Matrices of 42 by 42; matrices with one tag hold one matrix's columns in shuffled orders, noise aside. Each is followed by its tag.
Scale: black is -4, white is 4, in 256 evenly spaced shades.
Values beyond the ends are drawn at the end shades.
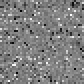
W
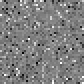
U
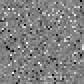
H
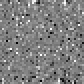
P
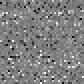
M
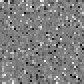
U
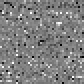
M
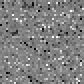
W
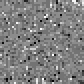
P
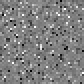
H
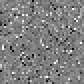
H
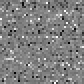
W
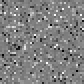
H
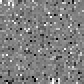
P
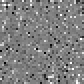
U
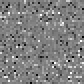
M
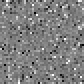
U
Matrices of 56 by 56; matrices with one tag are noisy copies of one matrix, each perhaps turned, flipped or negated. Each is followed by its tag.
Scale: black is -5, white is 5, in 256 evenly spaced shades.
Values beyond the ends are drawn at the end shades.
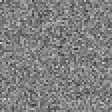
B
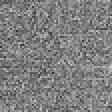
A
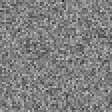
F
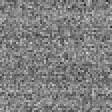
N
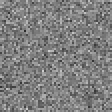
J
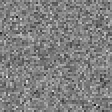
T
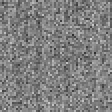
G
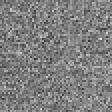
A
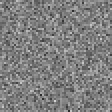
B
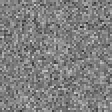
T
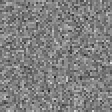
F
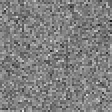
J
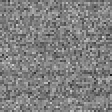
G
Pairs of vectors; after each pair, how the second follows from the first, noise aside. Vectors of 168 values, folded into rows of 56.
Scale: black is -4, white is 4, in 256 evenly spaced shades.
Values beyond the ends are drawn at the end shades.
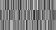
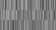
wrapped around, shrunk.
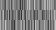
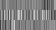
negated, partly zeroed.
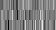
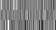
negated, partly zeroed.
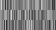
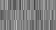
wrapped around, negated, shrunk.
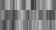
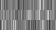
wrapped around, partly zeroed.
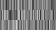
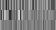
partly zeroed.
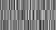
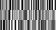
wrapped around, scaled up.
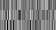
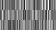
reversed, negated.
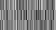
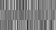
partly zeroed.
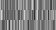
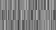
reversed, negated, shrunk.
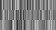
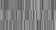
reversed, negated, shrunk.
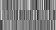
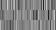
negated, partly zeroed.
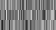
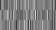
wrapped around, partly zeroed.
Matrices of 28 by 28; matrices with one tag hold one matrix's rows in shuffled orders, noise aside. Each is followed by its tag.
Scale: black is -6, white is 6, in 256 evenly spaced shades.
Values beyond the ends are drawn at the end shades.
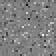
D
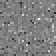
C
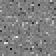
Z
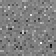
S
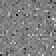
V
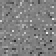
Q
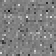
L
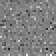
L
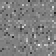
C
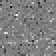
Z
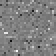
Z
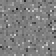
V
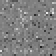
Q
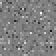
S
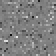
Z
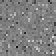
V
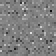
S
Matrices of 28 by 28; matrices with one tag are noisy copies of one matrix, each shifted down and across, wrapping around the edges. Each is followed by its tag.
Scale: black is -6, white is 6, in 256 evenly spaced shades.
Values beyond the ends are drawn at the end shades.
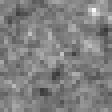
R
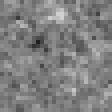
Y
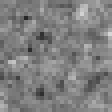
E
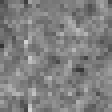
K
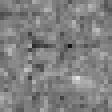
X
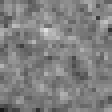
X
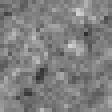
R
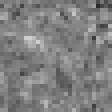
X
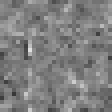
K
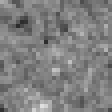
Y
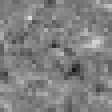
Y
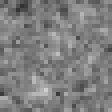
Y
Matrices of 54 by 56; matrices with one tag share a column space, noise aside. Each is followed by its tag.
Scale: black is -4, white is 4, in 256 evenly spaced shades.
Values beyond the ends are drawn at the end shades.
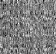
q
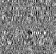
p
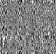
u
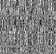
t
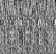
t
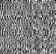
q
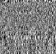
u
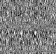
p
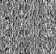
q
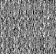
q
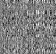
q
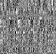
t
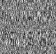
p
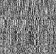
t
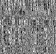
t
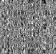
q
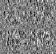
p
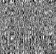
u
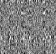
u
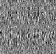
p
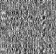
q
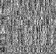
t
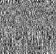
u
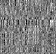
t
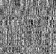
t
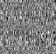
p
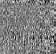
u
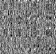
q
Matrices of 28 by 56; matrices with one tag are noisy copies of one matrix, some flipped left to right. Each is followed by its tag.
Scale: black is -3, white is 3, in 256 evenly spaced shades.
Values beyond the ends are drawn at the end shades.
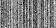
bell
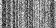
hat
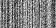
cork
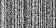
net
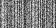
net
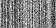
cork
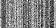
hat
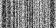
hat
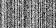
net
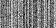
bell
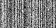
net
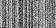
bell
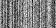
cork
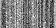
hat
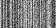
cork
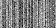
bell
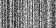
cork
